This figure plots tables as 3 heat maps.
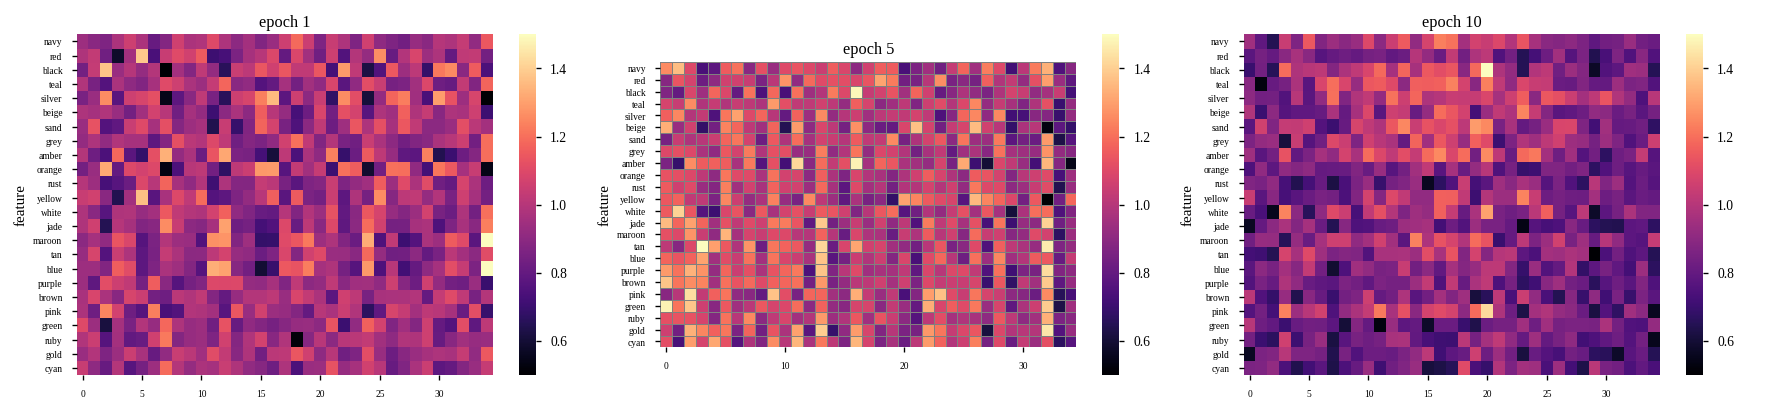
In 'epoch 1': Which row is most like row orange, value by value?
silver
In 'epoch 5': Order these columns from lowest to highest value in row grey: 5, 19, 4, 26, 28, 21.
21, 4, 26, 19, 5, 28
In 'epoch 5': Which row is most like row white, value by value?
navy
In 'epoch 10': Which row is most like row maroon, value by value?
grey
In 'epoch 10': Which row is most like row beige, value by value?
yellow
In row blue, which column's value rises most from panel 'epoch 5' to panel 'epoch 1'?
34
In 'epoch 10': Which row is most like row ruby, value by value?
blue
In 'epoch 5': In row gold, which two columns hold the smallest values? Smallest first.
27, 14
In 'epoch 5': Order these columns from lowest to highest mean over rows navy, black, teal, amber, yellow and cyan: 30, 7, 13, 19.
30, 19, 7, 13
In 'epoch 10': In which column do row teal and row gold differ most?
7
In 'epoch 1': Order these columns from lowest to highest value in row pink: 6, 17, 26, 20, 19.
19, 17, 20, 26, 6
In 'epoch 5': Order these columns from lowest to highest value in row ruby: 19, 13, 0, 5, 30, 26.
30, 26, 19, 0, 5, 13
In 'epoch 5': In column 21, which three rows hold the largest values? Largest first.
beige, yellow, black
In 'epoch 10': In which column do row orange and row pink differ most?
20
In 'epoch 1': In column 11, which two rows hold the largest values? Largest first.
blue, maroon
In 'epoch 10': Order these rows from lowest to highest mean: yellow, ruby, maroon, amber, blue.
ruby, blue, yellow, maroon, amber
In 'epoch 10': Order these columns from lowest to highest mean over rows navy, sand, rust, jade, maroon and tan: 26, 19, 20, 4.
4, 26, 20, 19
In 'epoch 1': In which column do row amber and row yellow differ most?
5
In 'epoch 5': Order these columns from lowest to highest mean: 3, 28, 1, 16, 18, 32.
18, 3, 1, 28, 16, 32
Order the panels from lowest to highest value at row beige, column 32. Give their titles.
epoch 5, epoch 10, epoch 1
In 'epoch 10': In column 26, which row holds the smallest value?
brown
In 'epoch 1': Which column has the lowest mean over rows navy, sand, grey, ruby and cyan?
2
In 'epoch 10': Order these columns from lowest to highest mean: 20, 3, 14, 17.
3, 14, 17, 20
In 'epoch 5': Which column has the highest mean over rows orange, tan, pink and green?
32
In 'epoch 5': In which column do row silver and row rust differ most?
6
